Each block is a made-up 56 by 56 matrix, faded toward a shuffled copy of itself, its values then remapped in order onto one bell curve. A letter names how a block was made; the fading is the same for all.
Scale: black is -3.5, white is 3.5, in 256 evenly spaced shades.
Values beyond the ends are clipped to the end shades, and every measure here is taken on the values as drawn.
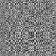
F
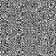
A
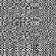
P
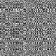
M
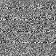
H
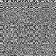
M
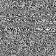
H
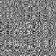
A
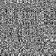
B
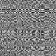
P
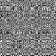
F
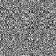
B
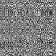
A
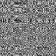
A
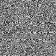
H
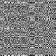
M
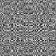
P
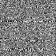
H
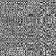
A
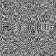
F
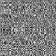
A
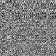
B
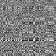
M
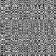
P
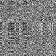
B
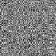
A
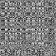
M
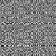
M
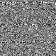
H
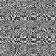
M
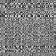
M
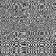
M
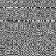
M
